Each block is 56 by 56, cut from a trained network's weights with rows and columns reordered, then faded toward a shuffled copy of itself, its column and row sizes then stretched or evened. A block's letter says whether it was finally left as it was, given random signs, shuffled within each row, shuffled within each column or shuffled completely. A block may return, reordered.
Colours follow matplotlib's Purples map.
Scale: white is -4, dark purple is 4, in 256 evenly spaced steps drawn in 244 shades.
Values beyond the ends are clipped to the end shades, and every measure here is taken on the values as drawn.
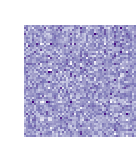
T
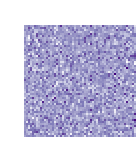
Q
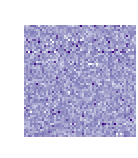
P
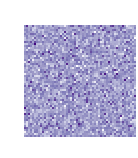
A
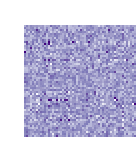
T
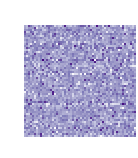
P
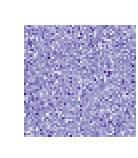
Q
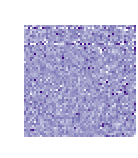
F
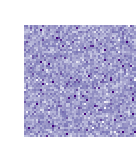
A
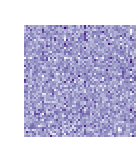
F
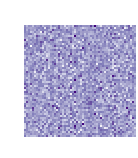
Q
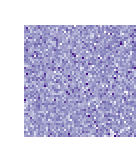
A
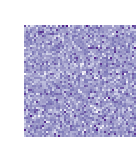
P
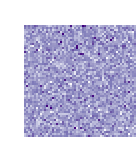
A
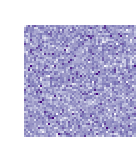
A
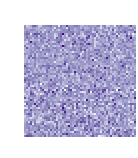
P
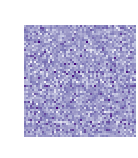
P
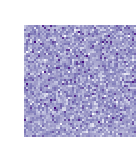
A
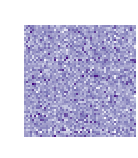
F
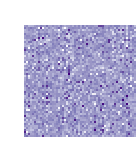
Q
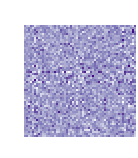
F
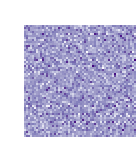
P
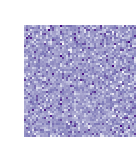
Q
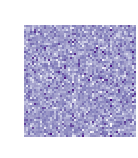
Q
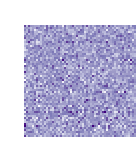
T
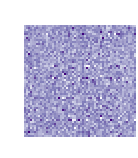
F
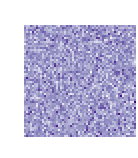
A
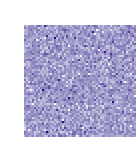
A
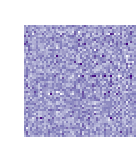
T
